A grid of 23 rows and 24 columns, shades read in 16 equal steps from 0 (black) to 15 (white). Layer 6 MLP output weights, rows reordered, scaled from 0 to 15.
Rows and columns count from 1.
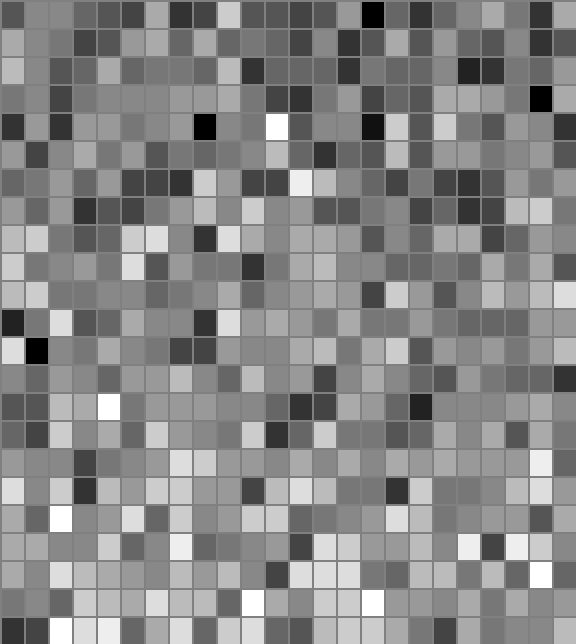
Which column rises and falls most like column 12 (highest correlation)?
17
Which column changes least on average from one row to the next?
18
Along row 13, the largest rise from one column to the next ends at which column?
3
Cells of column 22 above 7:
13
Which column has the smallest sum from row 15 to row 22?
2
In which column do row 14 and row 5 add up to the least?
24
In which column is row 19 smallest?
23
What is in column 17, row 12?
7
